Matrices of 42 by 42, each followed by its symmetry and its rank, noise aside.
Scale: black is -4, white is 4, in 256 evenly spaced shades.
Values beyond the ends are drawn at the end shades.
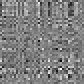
no symmetry, rank three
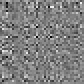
no symmetry, rank four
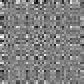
antisymmetric, rank two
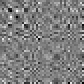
symmetric, rank three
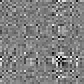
symmetric, rank two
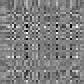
no symmetry, rank two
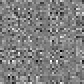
antisymmetric, rank four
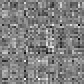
antisymmetric, rank four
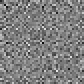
symmetric, rank four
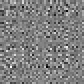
antisymmetric, rank four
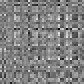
no symmetry, rank two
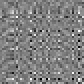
symmetric, rank two
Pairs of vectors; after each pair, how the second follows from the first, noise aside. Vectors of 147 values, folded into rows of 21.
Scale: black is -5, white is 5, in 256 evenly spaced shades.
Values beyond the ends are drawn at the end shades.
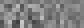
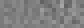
reversed, shrunk.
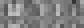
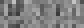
negated.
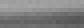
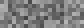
shuffled.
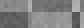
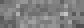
wrapped around, partly zeroed.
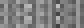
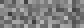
shuffled.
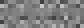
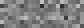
negated.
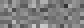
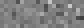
wrapped around, partly zeroed.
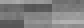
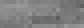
reversed, shrunk.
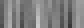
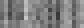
wrapped around.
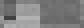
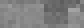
reversed, negated, shrunk.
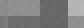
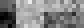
reversed, negated, scaled up.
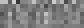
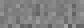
reversed, negated, shrunk.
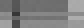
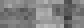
wrapped around.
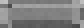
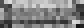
reversed, negated, scaled up.
